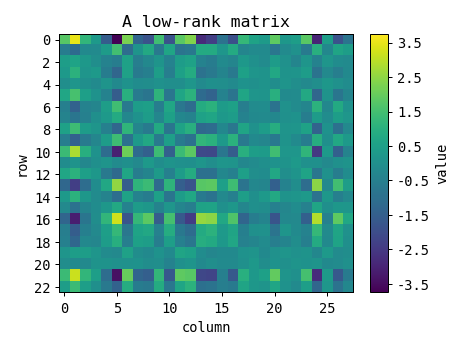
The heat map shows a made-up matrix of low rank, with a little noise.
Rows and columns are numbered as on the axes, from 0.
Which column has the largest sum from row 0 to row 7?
1
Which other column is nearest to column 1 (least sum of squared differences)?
12
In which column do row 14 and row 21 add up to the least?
5
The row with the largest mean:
16
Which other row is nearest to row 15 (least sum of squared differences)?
7
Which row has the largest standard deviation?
0
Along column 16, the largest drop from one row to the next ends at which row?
10
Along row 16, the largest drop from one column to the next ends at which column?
6
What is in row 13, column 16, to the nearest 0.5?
1.5
